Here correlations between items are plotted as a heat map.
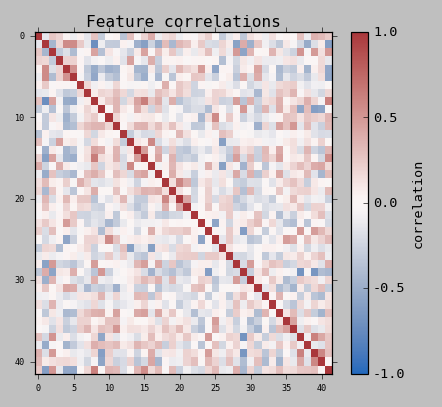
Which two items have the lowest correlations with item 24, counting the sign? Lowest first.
29, 9
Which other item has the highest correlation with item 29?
9
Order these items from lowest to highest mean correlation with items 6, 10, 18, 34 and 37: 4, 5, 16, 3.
5, 4, 3, 16
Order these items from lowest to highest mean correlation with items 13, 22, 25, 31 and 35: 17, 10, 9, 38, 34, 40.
17, 34, 9, 38, 10, 40
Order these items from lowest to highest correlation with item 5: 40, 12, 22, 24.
24, 12, 40, 22
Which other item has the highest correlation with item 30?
28
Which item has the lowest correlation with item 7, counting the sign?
31
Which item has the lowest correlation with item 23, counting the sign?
25
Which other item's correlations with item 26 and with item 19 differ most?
16
